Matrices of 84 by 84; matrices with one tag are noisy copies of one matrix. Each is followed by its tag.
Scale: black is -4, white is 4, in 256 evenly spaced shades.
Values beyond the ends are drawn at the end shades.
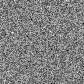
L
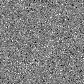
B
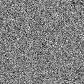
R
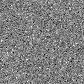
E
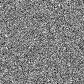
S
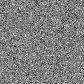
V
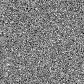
B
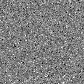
V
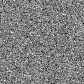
L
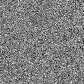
S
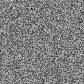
B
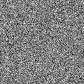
B
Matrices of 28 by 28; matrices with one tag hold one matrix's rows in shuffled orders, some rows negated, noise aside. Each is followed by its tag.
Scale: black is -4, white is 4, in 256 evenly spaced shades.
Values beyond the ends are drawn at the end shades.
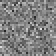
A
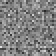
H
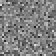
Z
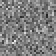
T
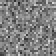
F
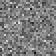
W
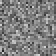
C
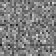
H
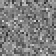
Z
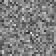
W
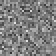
W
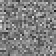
A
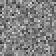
C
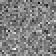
F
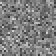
C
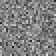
T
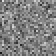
Z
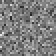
W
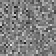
T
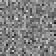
T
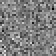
C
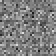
H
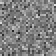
C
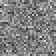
A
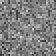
C
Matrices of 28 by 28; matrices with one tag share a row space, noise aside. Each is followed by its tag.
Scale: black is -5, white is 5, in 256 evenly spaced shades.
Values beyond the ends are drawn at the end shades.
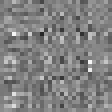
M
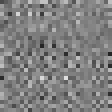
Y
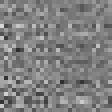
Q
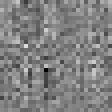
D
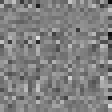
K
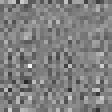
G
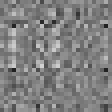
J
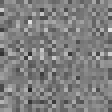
Y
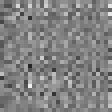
Y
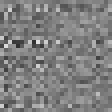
Q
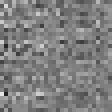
Q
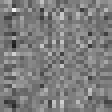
M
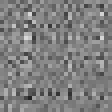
G
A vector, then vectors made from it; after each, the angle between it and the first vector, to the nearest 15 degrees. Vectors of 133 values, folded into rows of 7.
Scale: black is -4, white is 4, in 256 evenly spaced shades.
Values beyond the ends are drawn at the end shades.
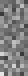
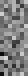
165 degrees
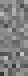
150 degrees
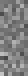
15 degrees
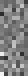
15 degrees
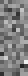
120 degrees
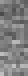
45 degrees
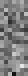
75 degrees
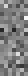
75 degrees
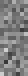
75 degrees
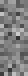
105 degrees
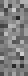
135 degrees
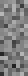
165 degrees
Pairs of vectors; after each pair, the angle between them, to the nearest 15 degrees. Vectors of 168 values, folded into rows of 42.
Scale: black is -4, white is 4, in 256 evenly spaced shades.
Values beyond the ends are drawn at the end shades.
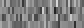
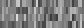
105 degrees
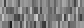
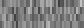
90 degrees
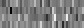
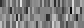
60 degrees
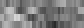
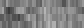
150 degrees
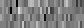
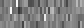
165 degrees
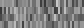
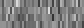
105 degrees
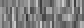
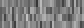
165 degrees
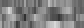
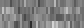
45 degrees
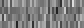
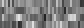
120 degrees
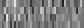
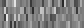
15 degrees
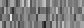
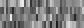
45 degrees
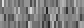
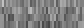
30 degrees
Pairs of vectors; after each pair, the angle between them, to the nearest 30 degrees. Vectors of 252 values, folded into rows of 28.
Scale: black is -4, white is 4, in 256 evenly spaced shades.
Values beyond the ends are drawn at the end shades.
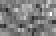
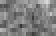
60 degrees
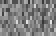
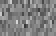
30 degrees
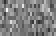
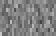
60 degrees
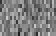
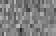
60 degrees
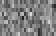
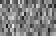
60 degrees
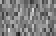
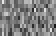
120 degrees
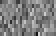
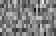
90 degrees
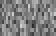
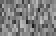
30 degrees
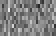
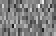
150 degrees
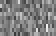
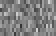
30 degrees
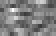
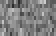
60 degrees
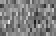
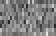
120 degrees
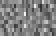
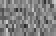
120 degrees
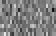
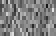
150 degrees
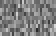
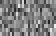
30 degrees
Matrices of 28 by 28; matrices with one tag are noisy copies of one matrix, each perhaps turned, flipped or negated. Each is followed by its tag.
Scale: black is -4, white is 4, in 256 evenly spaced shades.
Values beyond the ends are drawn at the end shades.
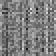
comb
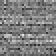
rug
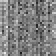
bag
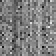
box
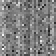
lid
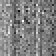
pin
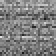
pin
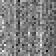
pin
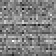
rug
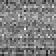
bag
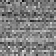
box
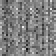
comb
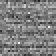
comb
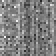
lid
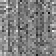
bag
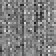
rug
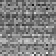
box
